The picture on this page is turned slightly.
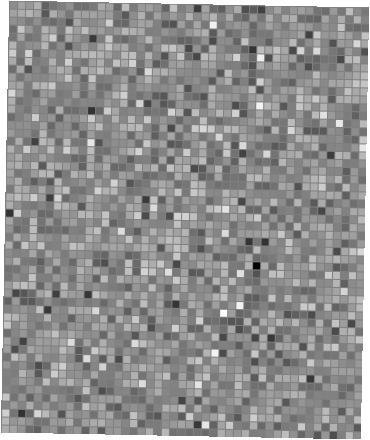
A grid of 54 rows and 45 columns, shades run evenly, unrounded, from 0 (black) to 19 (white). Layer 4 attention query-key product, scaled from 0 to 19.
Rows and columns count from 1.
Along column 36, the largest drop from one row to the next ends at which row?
6
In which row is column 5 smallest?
46
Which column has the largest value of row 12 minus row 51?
15
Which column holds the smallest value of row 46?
5
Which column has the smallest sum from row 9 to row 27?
10
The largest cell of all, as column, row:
28, 39
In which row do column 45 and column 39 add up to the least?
47
